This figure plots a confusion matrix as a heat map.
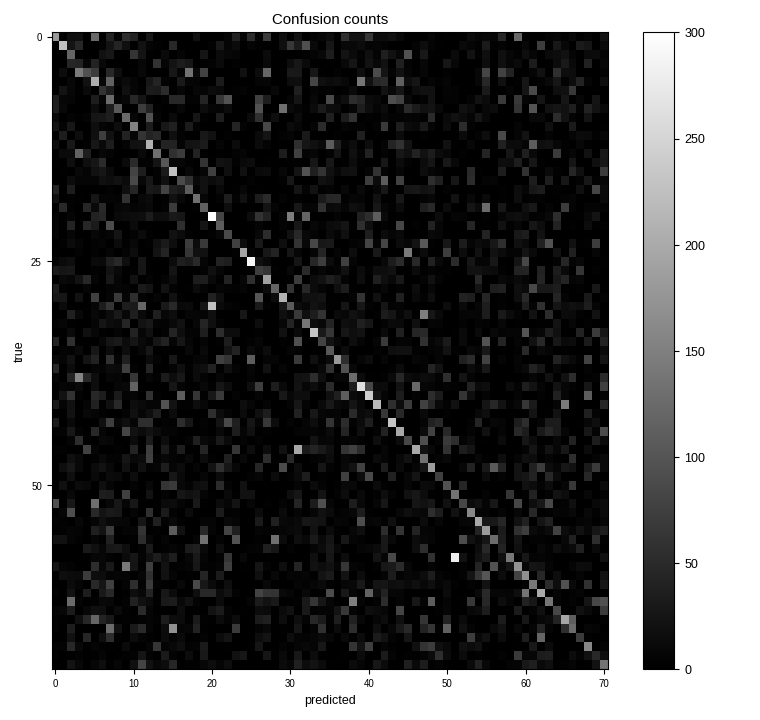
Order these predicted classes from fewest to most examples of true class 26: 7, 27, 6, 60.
6, 7, 60, 27
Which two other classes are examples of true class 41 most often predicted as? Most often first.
65, 14
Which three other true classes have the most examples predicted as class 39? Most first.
5, 54, 48
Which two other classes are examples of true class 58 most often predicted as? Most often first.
51, 43
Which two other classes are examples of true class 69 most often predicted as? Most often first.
59, 49
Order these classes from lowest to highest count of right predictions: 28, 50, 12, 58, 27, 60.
50, 28, 58, 60, 27, 12
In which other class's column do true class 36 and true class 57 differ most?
25
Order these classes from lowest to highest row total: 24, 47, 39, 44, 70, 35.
35, 47, 70, 24, 44, 39
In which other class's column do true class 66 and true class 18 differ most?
15
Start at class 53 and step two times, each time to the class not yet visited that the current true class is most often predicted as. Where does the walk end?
45
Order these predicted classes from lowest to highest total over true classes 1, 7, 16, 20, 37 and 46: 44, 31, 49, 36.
36, 49, 44, 31
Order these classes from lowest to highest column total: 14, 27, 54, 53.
54, 53, 14, 27
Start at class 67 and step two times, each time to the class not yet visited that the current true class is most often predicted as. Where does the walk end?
60
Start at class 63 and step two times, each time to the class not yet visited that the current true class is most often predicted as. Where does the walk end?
3
